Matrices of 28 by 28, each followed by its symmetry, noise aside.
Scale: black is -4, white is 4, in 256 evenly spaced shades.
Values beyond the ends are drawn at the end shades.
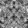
mirrored left to right.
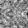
mirrored top to bottom.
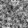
no symmetry.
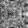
mirrored top to bottom.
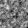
symmetric.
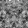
mirrored left to right.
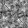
same after a half turn.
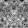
mirrored left to right.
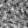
antisymmetric.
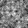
symmetric.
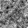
symmetric.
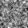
antisymmetric.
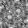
same after a half turn.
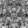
mirrored left to right.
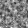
antisymmetric.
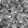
no symmetry.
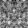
mirrored left to right.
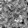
symmetric.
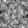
same after a half turn.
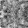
mirrored top to bottom.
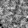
no symmetry.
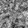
antisymmetric.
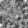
symmetric.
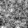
no symmetry.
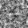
same after a half turn.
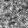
no symmetry.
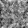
antisymmetric.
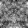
mirrored left to right.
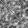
symmetric.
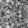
mirrored top to bottom.
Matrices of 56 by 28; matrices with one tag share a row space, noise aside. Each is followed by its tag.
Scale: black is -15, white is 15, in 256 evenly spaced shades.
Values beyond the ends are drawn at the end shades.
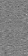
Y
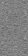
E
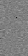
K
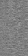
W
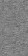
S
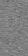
W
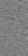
W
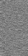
K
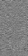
Y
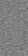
Y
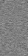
Y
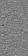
E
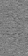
W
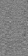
Y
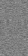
Y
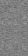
E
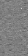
Y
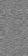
K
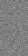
W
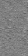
Y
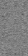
E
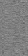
S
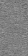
E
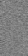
K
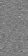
K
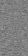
E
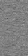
S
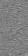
W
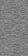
S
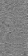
Y
